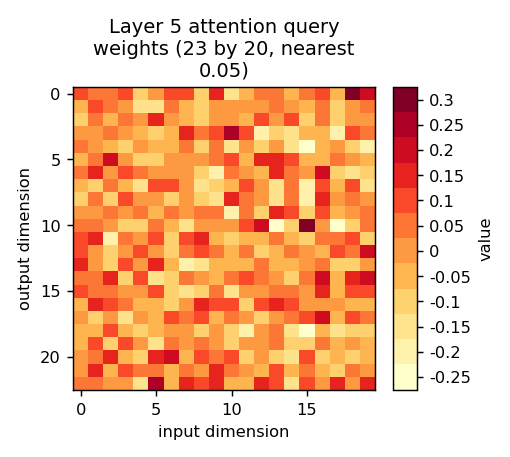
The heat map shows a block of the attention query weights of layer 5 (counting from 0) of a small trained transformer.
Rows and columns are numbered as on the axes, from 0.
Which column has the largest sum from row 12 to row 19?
16
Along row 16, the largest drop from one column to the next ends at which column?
11
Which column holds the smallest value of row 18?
15
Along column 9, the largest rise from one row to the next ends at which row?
9
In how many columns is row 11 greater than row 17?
9
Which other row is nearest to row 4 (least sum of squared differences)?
18
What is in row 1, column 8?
-0.1
